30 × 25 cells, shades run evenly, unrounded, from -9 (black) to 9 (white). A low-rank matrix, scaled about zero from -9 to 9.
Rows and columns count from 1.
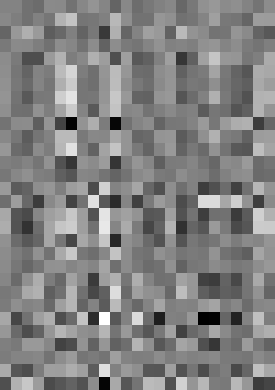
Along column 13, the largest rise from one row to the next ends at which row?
25
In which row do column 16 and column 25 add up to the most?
18
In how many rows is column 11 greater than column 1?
15
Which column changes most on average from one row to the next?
7
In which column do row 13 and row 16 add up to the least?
11
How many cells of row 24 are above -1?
20
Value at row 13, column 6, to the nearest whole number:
-3
